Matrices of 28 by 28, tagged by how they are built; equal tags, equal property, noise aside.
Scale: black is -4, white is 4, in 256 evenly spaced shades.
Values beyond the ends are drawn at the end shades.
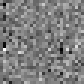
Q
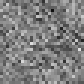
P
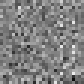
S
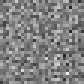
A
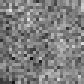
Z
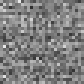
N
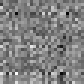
S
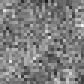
Z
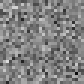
A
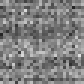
N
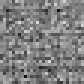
N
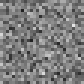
A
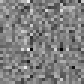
S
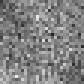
Z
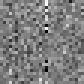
Q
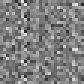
A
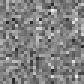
Q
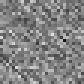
P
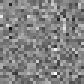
S
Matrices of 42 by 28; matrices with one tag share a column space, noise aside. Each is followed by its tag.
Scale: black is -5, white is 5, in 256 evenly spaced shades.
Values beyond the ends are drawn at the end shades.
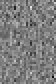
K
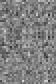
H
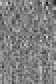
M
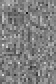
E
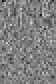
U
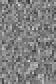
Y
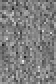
K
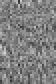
Y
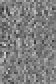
H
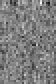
M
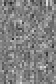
M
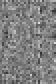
H
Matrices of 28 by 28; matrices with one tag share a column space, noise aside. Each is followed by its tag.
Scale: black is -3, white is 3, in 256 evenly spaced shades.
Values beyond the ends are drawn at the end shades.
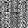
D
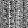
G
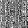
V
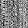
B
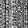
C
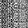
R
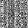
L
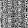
G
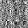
V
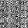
G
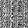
L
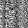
G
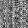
G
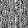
V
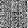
D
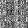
V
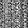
R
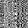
L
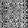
R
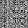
G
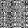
D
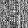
V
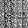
L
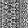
R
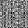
D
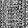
C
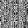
V
